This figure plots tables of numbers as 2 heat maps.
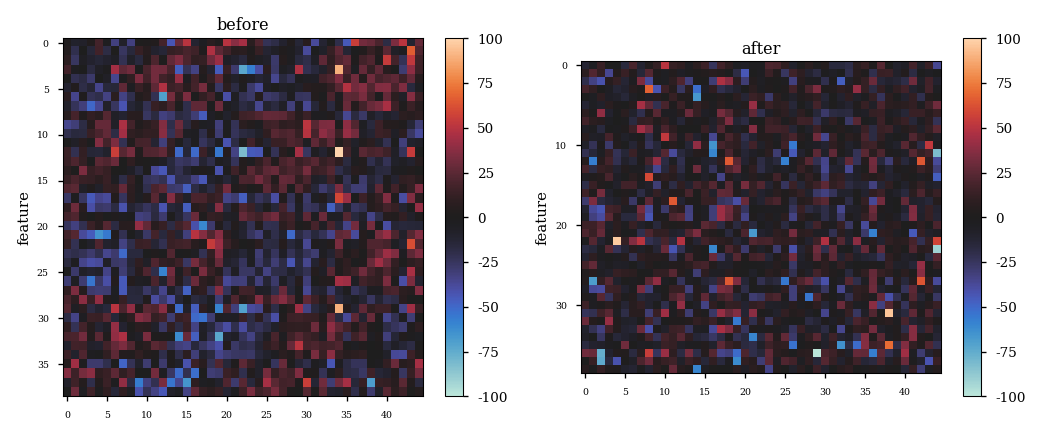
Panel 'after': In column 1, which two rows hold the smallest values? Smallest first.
27, 12
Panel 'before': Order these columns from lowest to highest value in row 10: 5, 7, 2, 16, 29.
2, 16, 29, 5, 7
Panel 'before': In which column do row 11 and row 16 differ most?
20
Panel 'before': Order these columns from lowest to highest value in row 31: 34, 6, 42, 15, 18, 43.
42, 18, 43, 15, 34, 6
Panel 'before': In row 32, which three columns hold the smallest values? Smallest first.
19, 14, 16
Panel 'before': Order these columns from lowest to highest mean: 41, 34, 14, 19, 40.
14, 19, 41, 40, 34
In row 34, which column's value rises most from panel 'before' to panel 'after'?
41
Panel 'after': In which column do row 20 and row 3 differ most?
8
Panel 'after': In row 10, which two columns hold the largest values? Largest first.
43, 14
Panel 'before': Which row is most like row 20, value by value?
30
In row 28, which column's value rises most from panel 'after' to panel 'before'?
2
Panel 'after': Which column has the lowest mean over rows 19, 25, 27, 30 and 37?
2
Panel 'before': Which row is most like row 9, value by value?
10
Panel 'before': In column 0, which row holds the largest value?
36
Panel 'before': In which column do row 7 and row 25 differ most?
12
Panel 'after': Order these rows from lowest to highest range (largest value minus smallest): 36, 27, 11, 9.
9, 11, 27, 36
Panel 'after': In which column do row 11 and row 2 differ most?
44
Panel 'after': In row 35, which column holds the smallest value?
32
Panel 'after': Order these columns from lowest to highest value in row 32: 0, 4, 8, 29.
29, 4, 8, 0
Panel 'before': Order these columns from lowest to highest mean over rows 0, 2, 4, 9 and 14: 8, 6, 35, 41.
6, 8, 35, 41
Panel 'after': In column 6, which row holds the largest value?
22
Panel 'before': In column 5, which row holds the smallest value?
21
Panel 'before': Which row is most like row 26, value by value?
17
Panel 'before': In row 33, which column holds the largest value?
29
